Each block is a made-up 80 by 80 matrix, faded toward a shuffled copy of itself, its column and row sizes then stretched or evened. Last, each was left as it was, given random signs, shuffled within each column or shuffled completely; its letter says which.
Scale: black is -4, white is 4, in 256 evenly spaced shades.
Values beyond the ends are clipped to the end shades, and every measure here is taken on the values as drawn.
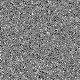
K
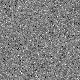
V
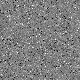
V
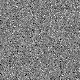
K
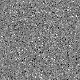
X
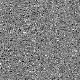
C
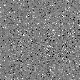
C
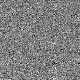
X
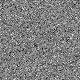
V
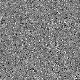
C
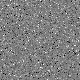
V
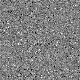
X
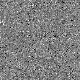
X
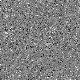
X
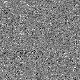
C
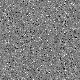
K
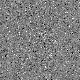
K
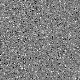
X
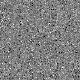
C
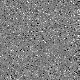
C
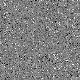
X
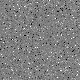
V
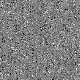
K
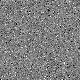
V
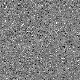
C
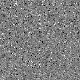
C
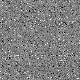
C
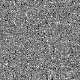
C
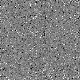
C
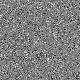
V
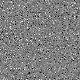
C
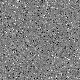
V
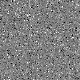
X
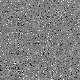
C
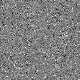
K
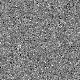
K
